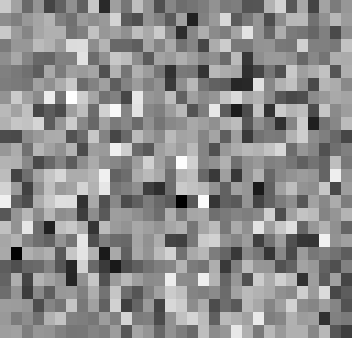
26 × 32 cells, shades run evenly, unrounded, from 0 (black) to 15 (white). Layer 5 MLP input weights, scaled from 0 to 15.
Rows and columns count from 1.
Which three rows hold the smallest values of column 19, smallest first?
6, 4, 14
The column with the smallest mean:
12
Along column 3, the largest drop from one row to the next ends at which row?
19
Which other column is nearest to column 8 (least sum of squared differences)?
20
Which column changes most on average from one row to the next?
22
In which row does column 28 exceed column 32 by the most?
11
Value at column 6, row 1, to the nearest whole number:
6
